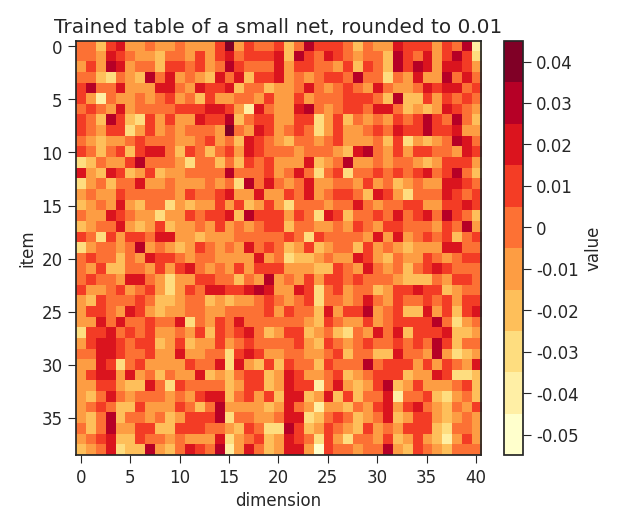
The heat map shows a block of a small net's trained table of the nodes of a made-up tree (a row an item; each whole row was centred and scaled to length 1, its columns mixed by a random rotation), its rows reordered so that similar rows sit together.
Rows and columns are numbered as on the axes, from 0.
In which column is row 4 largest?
1
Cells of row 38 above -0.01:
23
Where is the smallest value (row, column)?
38, 24
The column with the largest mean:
3
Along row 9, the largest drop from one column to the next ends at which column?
33
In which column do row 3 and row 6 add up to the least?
17
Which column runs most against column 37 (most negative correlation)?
21
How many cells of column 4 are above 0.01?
7
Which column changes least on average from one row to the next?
20
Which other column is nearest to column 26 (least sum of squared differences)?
18
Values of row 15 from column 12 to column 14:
-0.01 -0.01 0.01
